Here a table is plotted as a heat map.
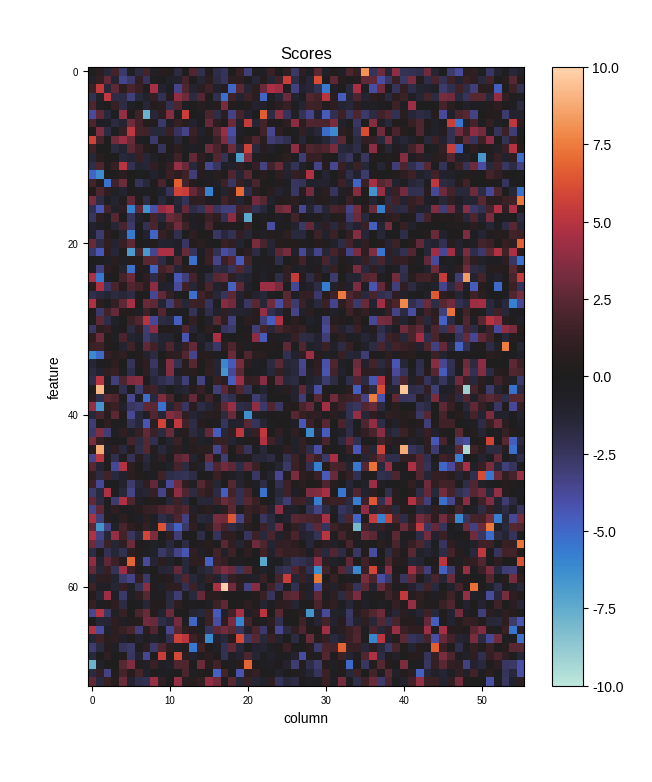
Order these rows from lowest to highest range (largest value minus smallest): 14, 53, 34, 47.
34, 47, 14, 53
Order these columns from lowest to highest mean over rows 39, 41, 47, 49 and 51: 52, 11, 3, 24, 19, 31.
19, 24, 3, 31, 52, 11
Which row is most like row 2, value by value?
25
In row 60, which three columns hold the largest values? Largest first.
17, 49, 16
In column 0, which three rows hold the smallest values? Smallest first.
69, 33, 12
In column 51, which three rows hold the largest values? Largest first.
53, 43, 29
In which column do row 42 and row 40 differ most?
28
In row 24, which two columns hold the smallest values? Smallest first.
1, 11
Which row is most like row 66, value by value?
14
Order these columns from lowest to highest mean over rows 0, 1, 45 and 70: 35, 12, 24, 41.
24, 41, 12, 35
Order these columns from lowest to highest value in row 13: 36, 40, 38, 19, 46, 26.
26, 46, 40, 19, 38, 36
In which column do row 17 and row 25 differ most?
18
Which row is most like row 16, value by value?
21
